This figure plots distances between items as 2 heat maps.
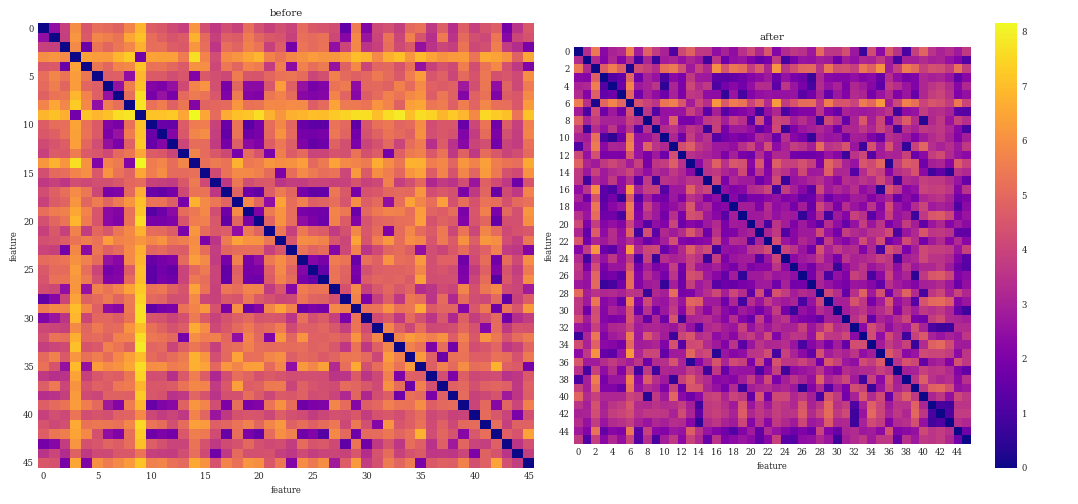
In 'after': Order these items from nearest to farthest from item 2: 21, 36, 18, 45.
36, 45, 21, 18
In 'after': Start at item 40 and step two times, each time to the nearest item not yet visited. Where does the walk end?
28
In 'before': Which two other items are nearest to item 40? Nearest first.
44, 16
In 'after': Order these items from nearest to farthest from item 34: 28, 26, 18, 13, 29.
26, 29, 28, 18, 13
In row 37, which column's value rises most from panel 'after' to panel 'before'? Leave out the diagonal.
9
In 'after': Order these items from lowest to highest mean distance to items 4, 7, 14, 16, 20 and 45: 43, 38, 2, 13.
43, 38, 13, 2
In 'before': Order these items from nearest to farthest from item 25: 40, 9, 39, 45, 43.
39, 40, 43, 45, 9
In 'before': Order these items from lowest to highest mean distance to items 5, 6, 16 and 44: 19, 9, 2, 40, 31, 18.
40, 19, 2, 31, 18, 9
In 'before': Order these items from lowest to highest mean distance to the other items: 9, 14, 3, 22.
22, 14, 3, 9
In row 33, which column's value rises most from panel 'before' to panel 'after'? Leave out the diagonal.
36
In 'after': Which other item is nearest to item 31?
12
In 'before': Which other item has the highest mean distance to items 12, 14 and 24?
9
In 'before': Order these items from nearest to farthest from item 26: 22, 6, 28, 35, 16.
6, 16, 28, 22, 35
